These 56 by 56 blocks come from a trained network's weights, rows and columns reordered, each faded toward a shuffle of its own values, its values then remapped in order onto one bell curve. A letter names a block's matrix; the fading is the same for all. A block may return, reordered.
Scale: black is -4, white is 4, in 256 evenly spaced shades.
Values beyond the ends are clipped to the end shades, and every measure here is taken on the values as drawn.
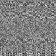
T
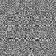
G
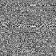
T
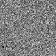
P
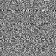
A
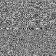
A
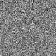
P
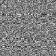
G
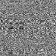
T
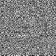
T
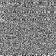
A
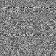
A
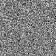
P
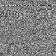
A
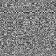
A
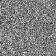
P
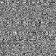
A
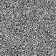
P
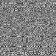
T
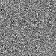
P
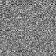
G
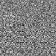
T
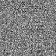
P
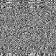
A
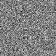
P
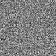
P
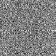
A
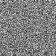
P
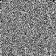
P
